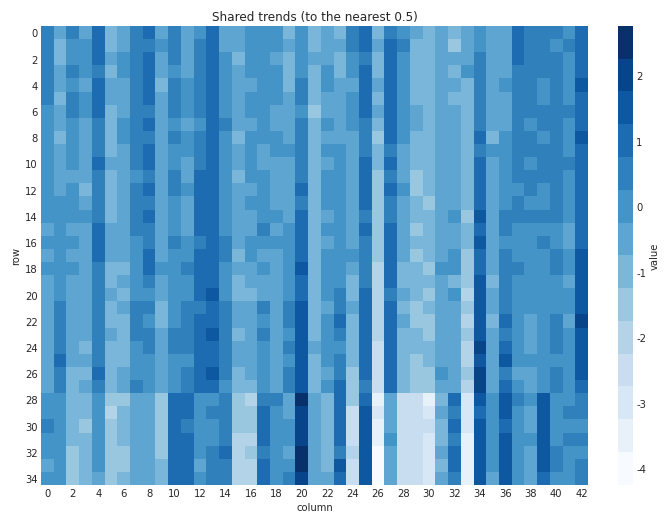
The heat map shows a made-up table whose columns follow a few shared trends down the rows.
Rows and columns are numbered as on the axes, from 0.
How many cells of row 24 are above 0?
16
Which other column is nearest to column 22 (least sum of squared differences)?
31
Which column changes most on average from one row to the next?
32
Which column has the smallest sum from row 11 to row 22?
26
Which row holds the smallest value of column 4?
34
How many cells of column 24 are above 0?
2
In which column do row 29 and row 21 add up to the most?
20
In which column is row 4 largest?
42
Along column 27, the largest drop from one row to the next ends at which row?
28
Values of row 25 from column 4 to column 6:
0.5 -1 -1
